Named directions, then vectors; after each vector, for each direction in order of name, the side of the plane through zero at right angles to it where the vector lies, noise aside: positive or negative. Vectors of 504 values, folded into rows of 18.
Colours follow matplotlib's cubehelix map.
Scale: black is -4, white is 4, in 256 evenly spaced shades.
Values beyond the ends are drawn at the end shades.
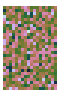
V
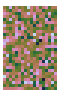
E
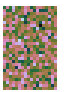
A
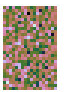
positive, negative, negative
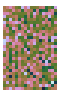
positive, positive, positive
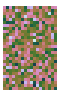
negative, positive, negative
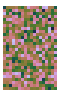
positive, positive, negative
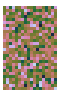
positive, negative, positive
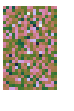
negative, positive, positive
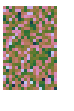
negative, positive, negative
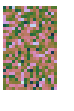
positive, negative, positive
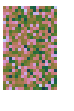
positive, positive, positive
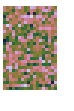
negative, negative, negative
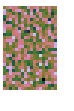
positive, positive, negative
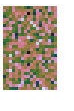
positive, negative, negative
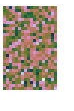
positive, negative, positive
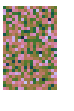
positive, positive, negative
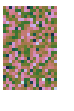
positive, negative, positive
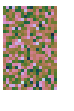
positive, negative, positive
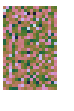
positive, negative, negative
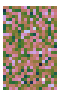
negative, negative, positive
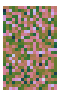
negative, negative, positive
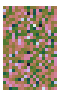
positive, negative, negative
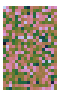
negative, negative, negative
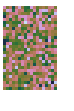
negative, negative, negative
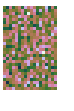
negative, positive, positive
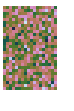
negative, negative, negative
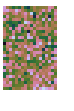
negative, negative, negative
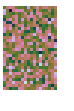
positive, positive, negative
